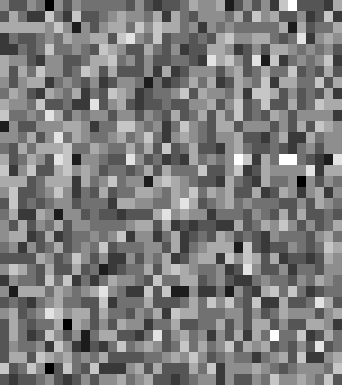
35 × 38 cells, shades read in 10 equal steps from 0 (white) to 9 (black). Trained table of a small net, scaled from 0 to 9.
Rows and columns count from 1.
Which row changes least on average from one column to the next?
19
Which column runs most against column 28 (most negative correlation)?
13
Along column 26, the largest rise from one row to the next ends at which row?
25
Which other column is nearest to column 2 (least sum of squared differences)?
20
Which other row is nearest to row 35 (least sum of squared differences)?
5
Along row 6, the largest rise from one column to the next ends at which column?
30
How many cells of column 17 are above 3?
24
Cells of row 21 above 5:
14
